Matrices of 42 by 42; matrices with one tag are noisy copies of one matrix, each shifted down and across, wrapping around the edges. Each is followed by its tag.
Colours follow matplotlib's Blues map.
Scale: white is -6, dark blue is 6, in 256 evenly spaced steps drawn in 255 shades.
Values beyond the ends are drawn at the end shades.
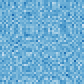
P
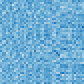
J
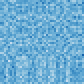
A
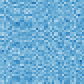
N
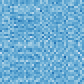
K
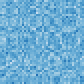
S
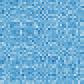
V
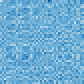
V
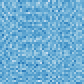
K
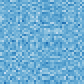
N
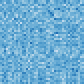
J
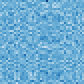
N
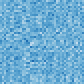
J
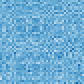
V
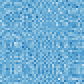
P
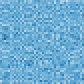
V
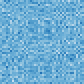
V
